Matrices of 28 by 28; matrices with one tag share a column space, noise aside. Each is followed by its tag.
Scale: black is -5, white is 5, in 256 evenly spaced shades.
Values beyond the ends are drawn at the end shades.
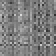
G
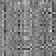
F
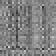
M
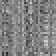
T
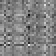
G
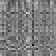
F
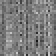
T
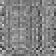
M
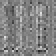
M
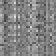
G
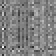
M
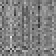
M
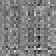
M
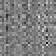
G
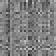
F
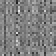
T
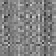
G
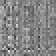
M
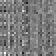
T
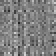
T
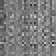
G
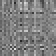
F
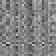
G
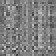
M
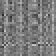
G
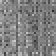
T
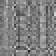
M
